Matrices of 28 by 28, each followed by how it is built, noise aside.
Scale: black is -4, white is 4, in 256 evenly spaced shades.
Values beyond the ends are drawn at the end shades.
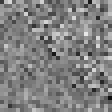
upper triangular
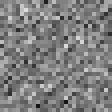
Hankel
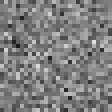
noise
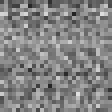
repeating columns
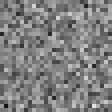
noise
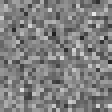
noise
